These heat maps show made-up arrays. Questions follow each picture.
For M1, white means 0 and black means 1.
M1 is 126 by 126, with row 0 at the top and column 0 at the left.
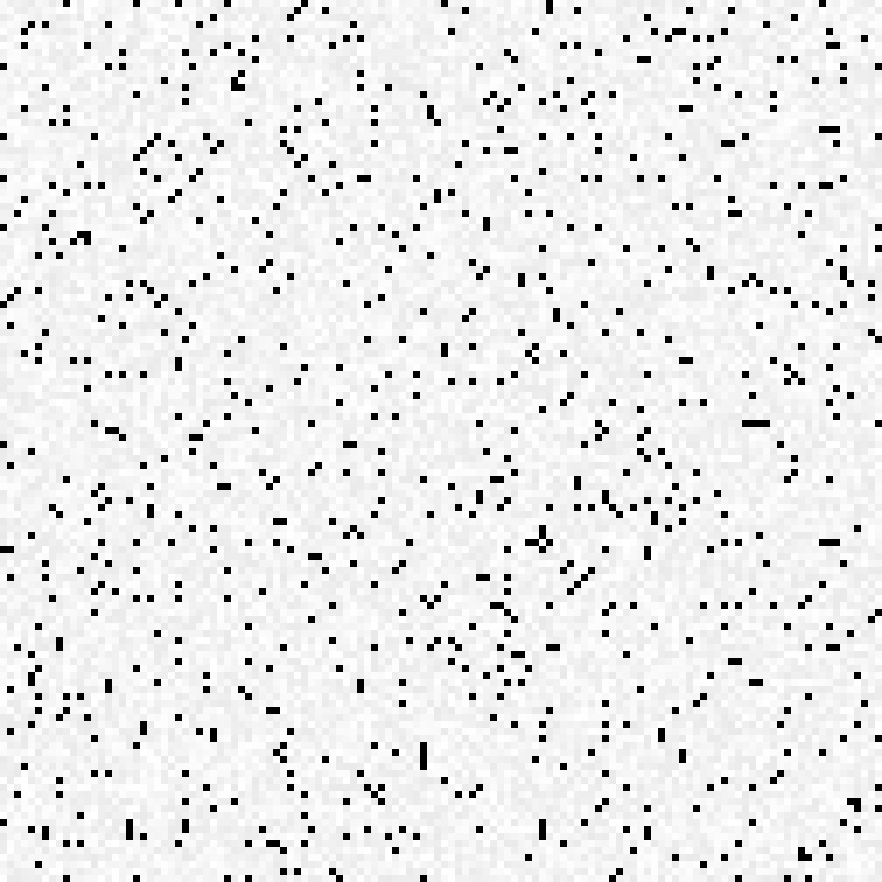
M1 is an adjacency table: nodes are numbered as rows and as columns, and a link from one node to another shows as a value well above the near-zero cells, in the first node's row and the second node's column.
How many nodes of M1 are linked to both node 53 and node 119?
4
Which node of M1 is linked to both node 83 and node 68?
node 82
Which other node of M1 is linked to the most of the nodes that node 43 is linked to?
node 25
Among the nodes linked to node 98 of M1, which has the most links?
node 15
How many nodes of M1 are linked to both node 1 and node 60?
0
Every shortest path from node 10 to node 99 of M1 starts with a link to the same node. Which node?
node 51
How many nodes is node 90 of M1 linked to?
4
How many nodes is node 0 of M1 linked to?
8
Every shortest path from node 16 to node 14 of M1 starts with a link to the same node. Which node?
node 84
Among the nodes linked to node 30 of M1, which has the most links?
node 78
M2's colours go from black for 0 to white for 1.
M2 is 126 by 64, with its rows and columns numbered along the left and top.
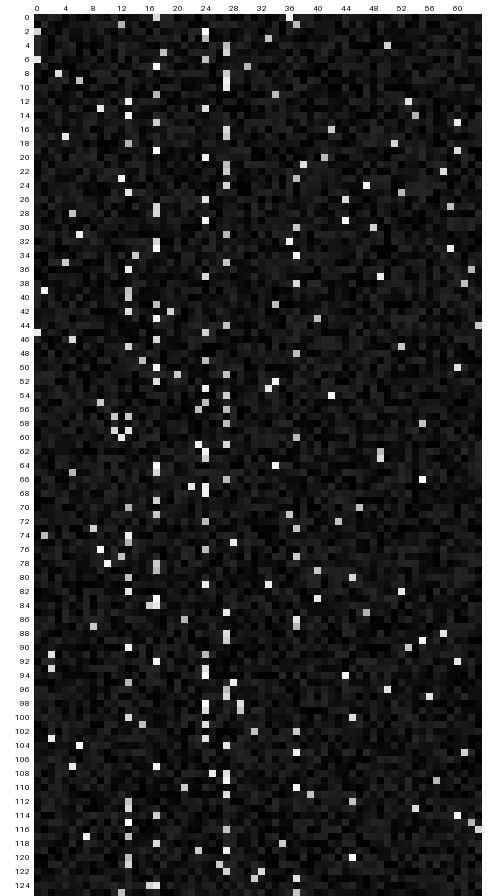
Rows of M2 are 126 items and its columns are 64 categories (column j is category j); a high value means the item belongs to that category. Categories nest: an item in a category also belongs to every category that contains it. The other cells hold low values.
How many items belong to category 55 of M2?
3
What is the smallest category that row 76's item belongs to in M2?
9
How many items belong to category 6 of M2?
3
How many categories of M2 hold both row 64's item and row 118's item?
1
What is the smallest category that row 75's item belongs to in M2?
28
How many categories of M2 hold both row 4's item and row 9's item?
1
